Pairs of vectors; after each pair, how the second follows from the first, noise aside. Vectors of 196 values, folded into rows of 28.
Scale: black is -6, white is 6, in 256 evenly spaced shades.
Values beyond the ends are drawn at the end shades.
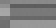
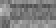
copied.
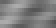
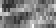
wrapped around, negated, scaled up.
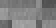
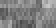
negated.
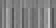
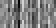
wrapped around, negated, scaled up.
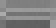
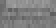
reversed, negated, shrunk.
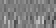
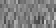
negated.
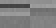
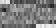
wrapped around, negated, scaled up.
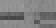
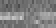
negated.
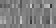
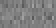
wrapped around, negated, shrunk.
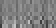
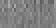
reversed, negated, shrunk.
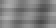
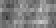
negated.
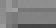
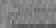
shrunk.
